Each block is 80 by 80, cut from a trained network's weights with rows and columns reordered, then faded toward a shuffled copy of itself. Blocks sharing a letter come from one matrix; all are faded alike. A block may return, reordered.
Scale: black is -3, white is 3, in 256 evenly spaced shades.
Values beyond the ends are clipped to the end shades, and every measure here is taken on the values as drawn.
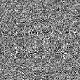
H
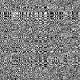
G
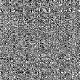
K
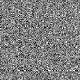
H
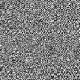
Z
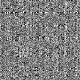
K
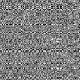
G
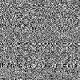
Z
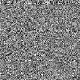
H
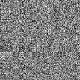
Z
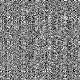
K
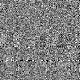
H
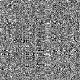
K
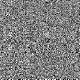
H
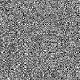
H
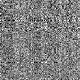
K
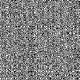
K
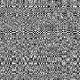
G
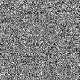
H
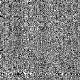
K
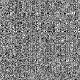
K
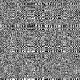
G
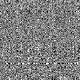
H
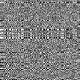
G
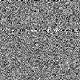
H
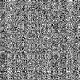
K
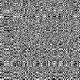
G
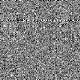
H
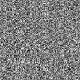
Z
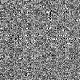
K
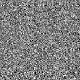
H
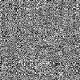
H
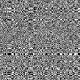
G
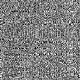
K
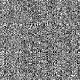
K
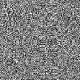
Z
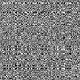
G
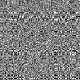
G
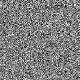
H
